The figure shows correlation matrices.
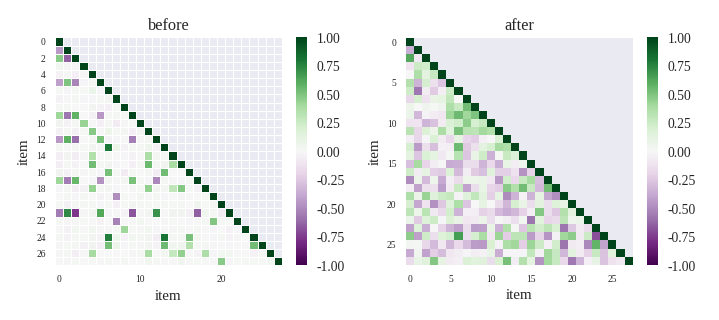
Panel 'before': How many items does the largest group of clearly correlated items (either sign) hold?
8
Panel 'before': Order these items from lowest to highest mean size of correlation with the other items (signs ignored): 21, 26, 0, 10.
10, 26, 0, 21
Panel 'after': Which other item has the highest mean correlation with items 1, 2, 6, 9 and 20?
24
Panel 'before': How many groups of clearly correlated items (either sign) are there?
7
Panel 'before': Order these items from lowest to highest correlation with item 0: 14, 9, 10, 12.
12, 14, 10, 9
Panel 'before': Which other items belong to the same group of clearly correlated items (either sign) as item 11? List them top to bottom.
4, 14, 15, 18, 26
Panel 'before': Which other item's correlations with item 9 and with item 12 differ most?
21
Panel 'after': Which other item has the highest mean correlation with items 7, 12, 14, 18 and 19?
27
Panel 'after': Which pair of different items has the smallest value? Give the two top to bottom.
23, 24
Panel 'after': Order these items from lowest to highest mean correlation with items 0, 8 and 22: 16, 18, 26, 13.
26, 18, 13, 16
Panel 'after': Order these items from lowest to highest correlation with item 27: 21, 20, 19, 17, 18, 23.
20, 21, 19, 23, 18, 17
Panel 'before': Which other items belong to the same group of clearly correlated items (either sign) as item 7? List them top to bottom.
19, 22
